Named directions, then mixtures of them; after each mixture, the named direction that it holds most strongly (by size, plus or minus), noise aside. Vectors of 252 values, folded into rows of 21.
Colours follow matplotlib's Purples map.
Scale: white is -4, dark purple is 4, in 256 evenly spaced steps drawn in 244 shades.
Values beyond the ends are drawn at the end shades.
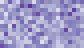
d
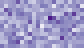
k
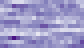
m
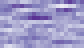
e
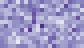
k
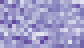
d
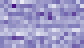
m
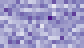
k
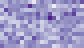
k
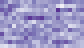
e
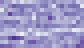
m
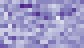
d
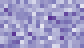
k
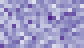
k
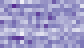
m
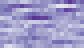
e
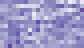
e
